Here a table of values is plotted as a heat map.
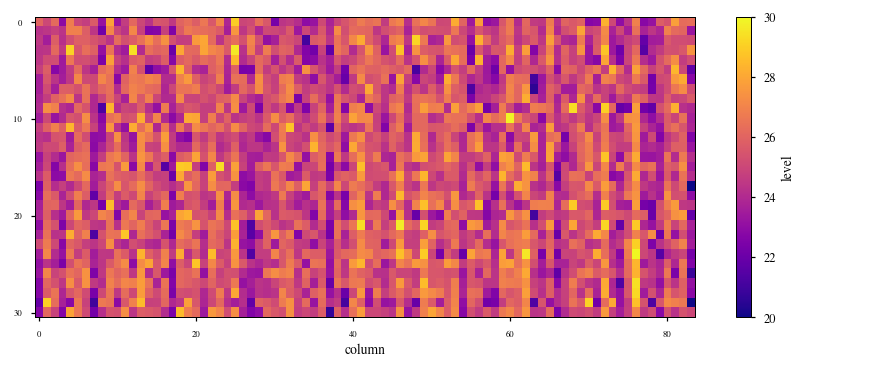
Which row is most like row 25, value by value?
14
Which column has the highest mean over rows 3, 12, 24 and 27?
76
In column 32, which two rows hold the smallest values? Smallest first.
9, 16
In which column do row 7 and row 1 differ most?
63
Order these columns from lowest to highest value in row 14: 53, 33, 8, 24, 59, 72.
8, 24, 33, 53, 59, 72
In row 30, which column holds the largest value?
18
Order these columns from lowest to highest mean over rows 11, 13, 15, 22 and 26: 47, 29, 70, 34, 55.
47, 55, 34, 29, 70
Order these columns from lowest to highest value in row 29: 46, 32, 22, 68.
22, 46, 68, 32
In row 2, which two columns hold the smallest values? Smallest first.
34, 77
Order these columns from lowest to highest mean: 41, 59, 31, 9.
31, 59, 9, 41
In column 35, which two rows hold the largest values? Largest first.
13, 12
